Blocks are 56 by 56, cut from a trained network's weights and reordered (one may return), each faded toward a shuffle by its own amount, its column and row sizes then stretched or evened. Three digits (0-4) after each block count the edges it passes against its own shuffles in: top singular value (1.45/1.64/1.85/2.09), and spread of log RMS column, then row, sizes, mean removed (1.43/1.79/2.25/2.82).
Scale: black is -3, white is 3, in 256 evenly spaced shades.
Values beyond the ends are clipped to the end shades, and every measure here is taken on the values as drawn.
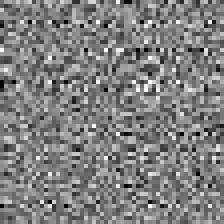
3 0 3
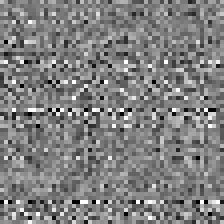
3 0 4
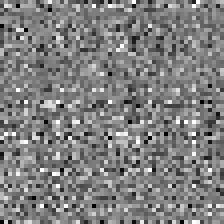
2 1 4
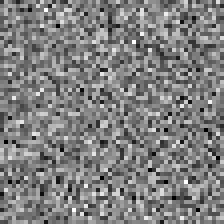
2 0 0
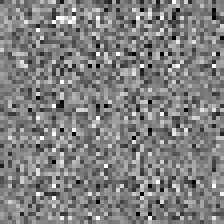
2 3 2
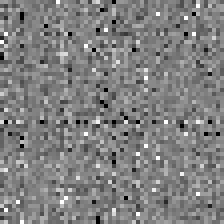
0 3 0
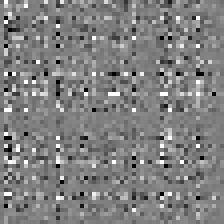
1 4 4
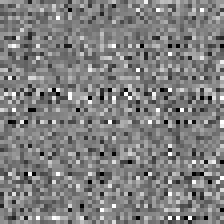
0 2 4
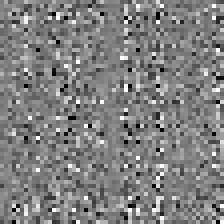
0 4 2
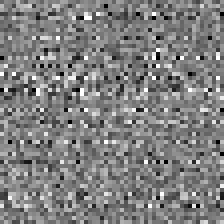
2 0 4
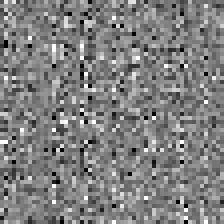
0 4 1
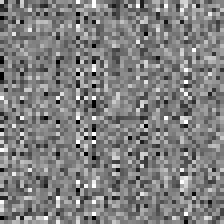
3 4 0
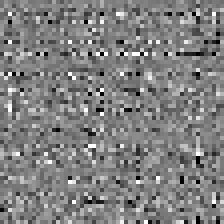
0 2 4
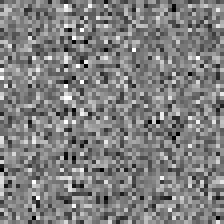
2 3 1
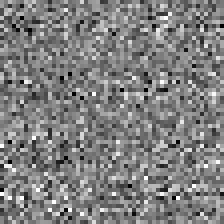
1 0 2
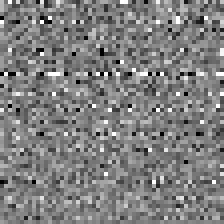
1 0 4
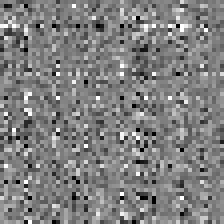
0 4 2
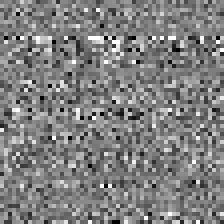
1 0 4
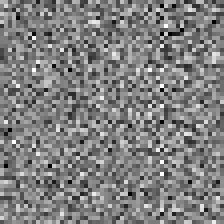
3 1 1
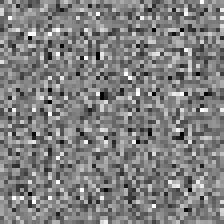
0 3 2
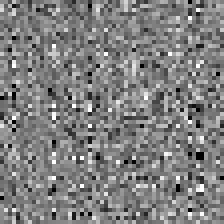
1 3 2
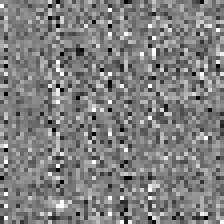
0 4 0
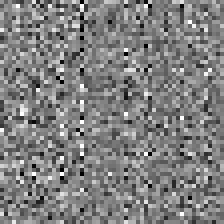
2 3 0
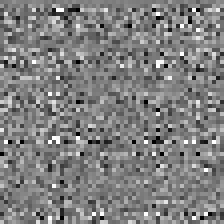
0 2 4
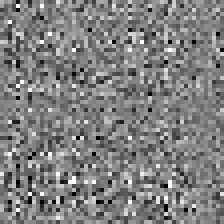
1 3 3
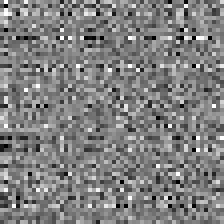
4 1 4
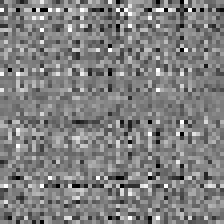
3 2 4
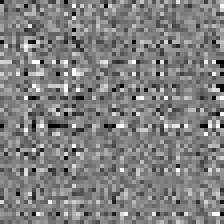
3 3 4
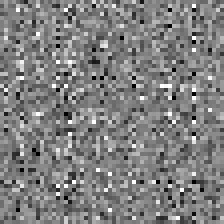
0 3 2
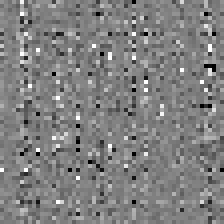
0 4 1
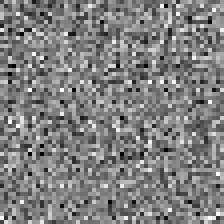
0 0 2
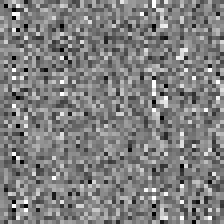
1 3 0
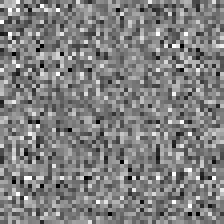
1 2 1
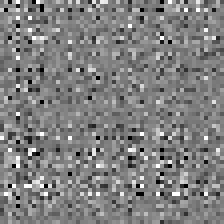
0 4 4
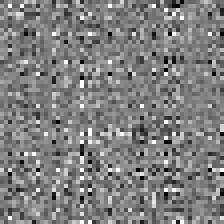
2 4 3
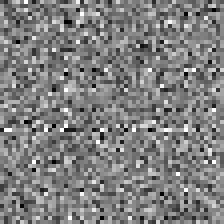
1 1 2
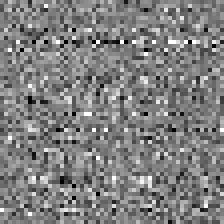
3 1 3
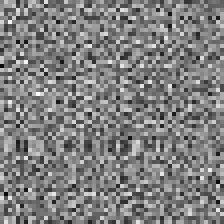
4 1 0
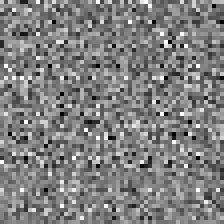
0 0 3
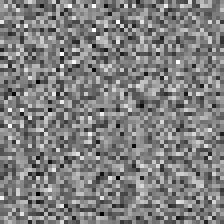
3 0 0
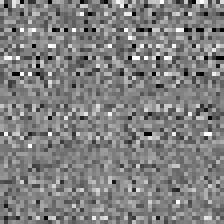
1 0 4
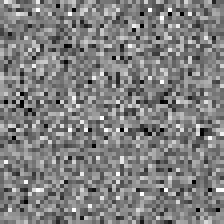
0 0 2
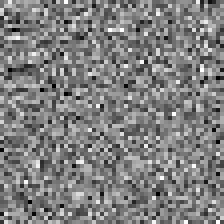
1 0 0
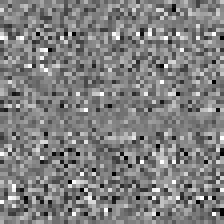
0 0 4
